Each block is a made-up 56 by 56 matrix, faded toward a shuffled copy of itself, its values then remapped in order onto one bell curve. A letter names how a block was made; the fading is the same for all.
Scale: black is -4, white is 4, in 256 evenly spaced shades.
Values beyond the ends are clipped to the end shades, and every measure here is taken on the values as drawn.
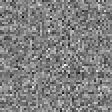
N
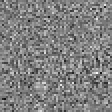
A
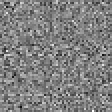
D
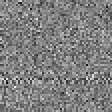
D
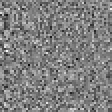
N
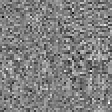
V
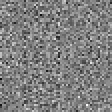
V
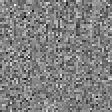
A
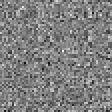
V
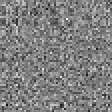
V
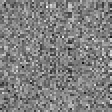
V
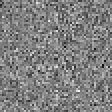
D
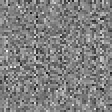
V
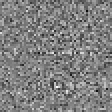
A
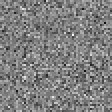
A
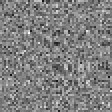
N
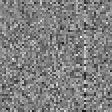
A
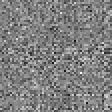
D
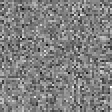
A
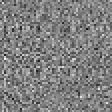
V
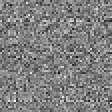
D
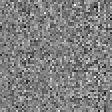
A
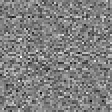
D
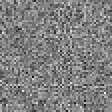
N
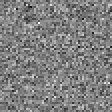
N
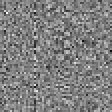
V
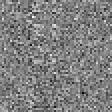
A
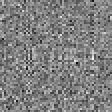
V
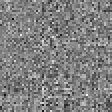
A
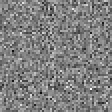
A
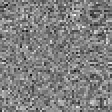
N
